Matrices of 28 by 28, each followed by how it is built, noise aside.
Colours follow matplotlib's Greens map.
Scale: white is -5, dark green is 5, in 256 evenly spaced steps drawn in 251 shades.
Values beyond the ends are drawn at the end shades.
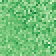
upper triangular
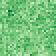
smooth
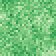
smooth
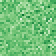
upper triangular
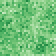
smooth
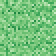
repeating rows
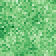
smooth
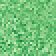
lower triangular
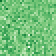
lower triangular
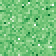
sparse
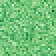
noise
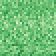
repeating columns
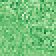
upper triangular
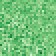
lower triangular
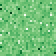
sparse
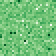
sparse
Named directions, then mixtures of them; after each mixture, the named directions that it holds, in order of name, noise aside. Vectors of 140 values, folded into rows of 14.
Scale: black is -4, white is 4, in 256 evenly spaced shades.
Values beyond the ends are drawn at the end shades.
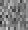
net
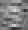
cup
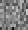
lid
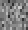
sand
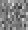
sand.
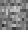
cup, sand.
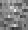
cup, sand.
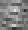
cup.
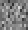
sand.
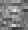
cup.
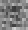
cup, sand.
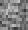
cup, net.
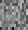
lid.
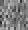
net.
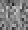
lid, sand.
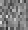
net.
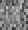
lid, sand.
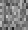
lid, net.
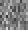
net.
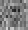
cup, net.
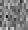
lid, net.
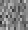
net.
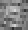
cup.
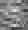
cup.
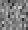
sand.
